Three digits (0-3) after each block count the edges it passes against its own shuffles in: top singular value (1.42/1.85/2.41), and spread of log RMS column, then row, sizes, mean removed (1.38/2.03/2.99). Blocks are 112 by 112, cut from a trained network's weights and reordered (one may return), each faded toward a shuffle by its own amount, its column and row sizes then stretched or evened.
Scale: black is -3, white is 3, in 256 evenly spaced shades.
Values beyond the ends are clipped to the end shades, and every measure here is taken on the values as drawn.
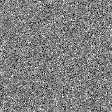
0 1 0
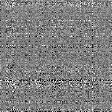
1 3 3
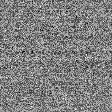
0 1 1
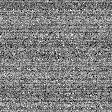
2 0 1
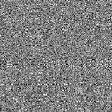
2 0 2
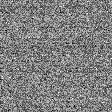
0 0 1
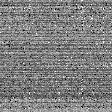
3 1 1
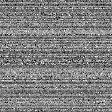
3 0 2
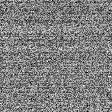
1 1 1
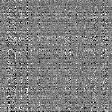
2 3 2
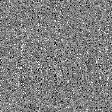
0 2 1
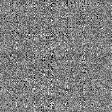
0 3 1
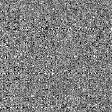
1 1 2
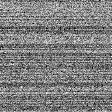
3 1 0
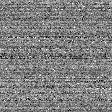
2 0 2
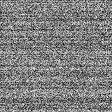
2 1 0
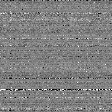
2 1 3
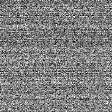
2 2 1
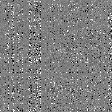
0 3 2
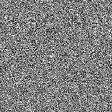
1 0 1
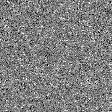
0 0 1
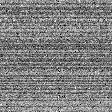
3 0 0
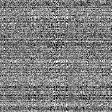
3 3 1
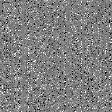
1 3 0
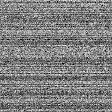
3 1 1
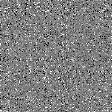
0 2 2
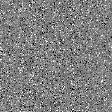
0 2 0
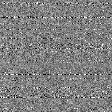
1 0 3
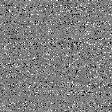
0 1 3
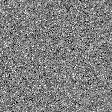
0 0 0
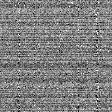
3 2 0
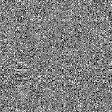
2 2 1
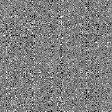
0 3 2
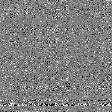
1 2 3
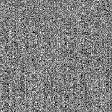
2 1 1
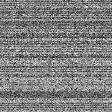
3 2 1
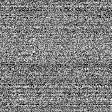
2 1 2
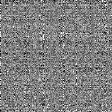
1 3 2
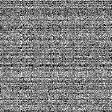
3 3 1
